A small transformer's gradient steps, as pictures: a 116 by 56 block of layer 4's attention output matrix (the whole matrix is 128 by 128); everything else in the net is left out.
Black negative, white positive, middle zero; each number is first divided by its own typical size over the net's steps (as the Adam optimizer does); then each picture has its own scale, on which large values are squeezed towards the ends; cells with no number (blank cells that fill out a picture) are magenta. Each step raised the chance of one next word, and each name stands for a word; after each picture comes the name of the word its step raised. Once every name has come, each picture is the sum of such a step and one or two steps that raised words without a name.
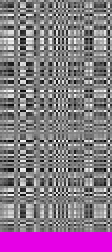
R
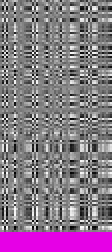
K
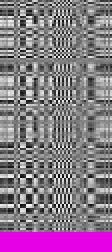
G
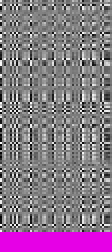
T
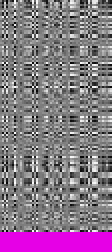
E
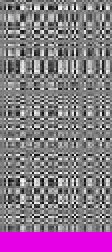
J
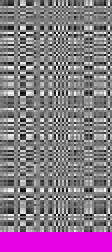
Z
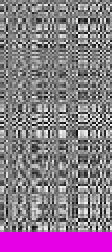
K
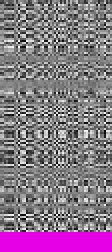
Z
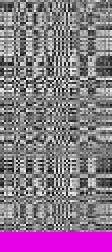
R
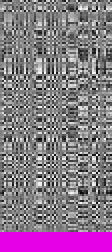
J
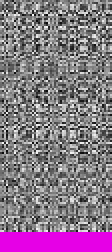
R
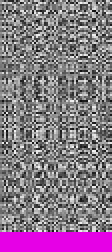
G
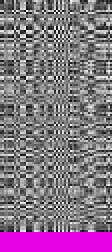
J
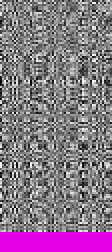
G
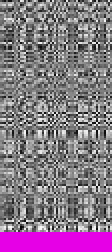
K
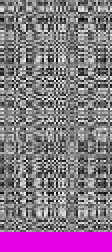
K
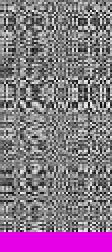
R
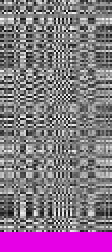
K
